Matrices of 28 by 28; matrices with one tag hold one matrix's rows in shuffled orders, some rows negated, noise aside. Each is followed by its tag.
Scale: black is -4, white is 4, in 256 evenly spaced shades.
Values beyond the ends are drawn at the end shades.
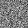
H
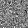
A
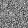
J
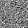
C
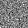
H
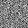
H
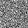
A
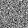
H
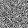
H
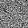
H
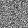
J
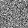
H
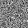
H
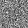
C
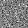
C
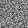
H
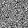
C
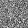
J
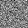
A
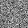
H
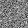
A
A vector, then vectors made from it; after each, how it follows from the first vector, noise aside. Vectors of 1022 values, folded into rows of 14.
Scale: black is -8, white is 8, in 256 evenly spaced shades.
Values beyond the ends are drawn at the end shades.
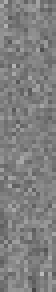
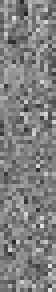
reversed, scaled up.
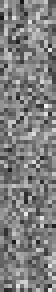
reversed, scaled up.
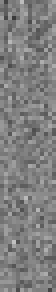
reversed, negated.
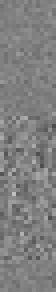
wrapped around, partly zeroed.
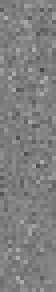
wrapped around, partly zeroed.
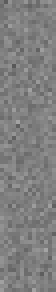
negated, shrunk.
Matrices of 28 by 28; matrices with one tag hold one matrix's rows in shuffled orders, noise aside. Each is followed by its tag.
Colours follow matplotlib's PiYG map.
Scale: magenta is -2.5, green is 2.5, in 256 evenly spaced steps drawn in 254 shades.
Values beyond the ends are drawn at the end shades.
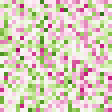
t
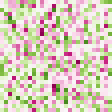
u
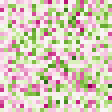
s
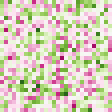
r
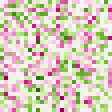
r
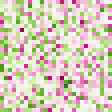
t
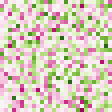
s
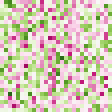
u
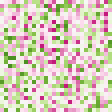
u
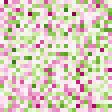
s
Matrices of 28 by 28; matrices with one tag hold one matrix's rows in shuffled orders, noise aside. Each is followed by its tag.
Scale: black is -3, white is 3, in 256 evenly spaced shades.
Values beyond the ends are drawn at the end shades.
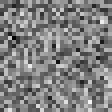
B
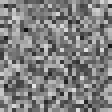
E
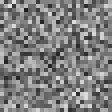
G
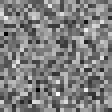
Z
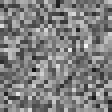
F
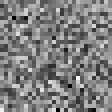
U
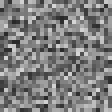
F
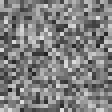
F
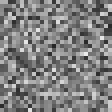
B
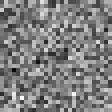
F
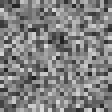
F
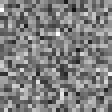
U
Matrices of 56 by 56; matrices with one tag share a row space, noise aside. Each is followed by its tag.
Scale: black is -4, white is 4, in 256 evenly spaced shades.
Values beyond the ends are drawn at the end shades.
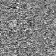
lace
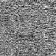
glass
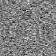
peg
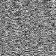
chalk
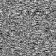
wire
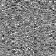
chalk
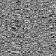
chalk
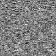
chalk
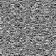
wire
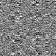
wire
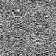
wire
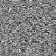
peg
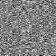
peg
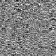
chalk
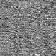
glass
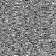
chalk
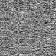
glass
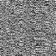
wire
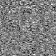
peg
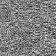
glass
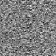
peg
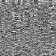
chalk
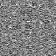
peg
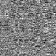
glass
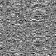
wire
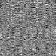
wire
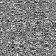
wire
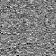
lace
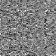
lace
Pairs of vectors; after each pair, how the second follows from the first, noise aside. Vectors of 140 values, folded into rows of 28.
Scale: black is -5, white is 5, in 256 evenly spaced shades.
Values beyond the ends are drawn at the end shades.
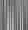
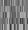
sign-scrambled.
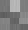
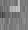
partly zeroed.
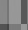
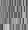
sign-scrambled.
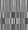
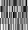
reversed, scaled up.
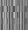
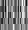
reversed, scaled up.
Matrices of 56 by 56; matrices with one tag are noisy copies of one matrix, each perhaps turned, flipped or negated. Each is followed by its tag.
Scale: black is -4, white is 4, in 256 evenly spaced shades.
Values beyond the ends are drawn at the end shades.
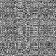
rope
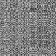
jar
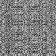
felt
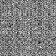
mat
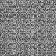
mat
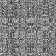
rope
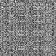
felt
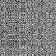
jar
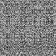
felt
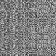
jar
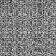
mat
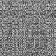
jar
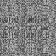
rope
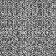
mat
